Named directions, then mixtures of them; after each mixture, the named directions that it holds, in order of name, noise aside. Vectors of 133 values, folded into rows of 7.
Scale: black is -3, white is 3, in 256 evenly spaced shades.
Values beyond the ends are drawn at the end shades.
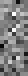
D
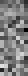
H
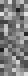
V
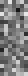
V.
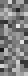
H, V.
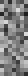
V.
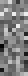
D, V.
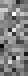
D.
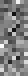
D.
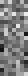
D, V.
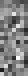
D, H.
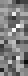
D, H.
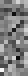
D, H.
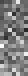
D, H.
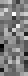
D, V.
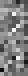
D, H.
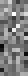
D, V.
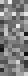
D, V.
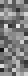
H, V.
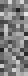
V.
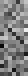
D, H.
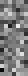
H, V.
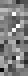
D, H.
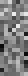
D, V.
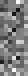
D, V.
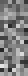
H, V.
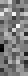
D, V.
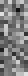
V.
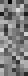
V.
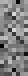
D, H.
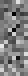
D.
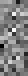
D.
